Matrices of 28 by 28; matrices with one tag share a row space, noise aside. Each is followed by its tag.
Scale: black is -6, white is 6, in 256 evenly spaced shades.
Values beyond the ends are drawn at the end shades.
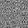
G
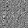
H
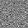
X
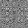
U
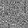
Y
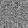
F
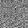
F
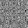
U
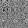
H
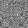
X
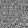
F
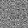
Y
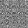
U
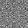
U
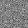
G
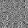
H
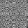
U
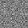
F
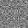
X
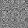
H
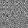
H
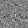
F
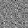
F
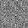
F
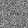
Y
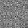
F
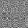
H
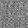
X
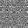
U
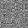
F
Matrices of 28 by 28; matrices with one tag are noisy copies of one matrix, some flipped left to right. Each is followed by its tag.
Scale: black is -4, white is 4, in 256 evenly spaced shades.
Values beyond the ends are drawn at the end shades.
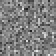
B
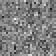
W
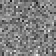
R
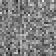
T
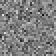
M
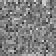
W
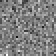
B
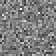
M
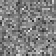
R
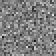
M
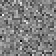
M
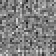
B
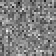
R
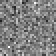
B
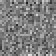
W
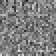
B
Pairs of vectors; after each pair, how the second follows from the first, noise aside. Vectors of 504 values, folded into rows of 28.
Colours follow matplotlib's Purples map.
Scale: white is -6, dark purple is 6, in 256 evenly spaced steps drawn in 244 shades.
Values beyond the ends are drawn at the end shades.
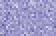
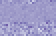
reversed, partly zeroed.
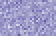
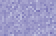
reversed, negated, shrunk.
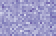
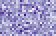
negated, scaled up.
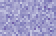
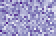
negated, scaled up.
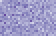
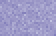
reversed, negated, shrunk.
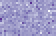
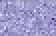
wrapped around, negated.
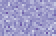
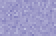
wrapped around, negated, shrunk.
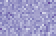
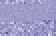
reversed, partly zeroed.
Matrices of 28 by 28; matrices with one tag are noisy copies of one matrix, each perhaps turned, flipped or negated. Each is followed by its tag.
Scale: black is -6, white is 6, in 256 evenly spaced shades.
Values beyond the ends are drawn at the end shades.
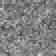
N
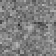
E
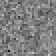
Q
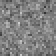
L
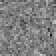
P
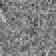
P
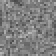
P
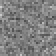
L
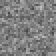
Q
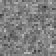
N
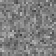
N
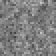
N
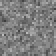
P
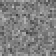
P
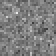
E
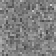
L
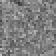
P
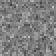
E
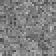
N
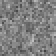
E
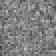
L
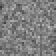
L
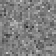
E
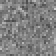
L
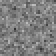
Q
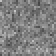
N
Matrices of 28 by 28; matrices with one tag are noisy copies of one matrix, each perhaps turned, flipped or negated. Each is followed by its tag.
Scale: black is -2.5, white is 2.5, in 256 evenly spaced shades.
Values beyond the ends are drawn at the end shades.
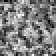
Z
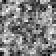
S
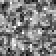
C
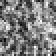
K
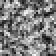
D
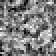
Z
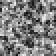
D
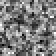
C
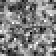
S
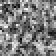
D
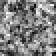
S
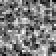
C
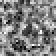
Z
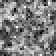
S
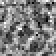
Z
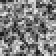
D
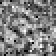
Z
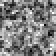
S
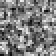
C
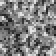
K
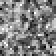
K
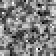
C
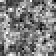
S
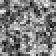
S
